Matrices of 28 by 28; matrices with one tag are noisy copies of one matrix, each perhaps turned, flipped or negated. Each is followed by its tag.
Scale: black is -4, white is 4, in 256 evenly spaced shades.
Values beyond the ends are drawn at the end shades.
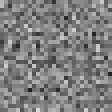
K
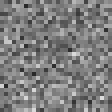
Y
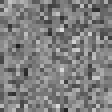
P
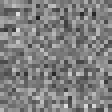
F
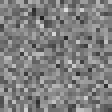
Y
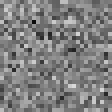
P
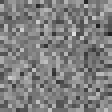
Y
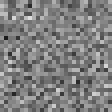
F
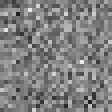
F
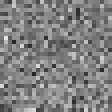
Y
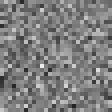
Y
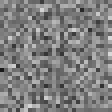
K
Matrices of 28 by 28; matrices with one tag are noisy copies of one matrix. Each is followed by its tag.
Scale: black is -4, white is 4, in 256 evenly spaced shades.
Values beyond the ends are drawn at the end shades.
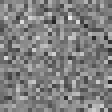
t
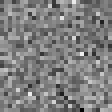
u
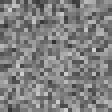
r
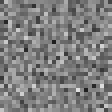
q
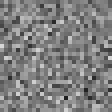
t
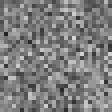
u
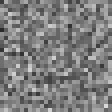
q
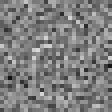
t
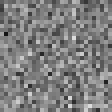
u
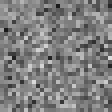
t
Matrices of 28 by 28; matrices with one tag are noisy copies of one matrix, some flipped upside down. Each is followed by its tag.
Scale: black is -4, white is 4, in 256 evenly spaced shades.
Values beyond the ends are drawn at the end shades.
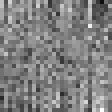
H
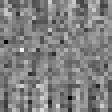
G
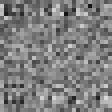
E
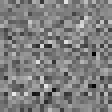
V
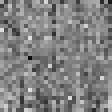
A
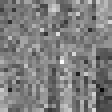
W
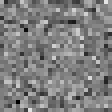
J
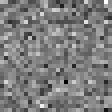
J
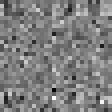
E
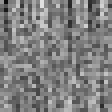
G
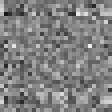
E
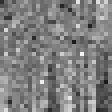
W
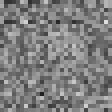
J
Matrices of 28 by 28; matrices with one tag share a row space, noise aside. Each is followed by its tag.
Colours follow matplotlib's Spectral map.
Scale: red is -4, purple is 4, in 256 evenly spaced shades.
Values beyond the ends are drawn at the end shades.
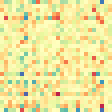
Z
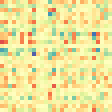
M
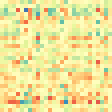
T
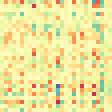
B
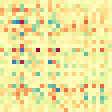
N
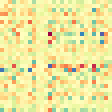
M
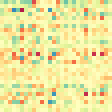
N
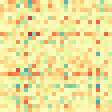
T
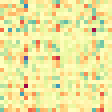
Z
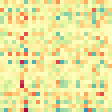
Z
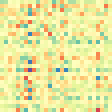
T
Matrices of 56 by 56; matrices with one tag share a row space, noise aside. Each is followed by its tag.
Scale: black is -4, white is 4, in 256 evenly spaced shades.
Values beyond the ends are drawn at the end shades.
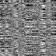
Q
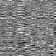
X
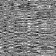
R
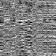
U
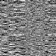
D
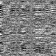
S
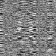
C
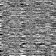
S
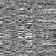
U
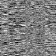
D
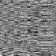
R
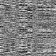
U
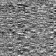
X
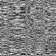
D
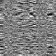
C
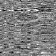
R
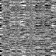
S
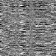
S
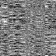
D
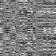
U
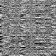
S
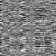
S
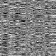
D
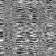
C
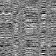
Q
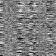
C
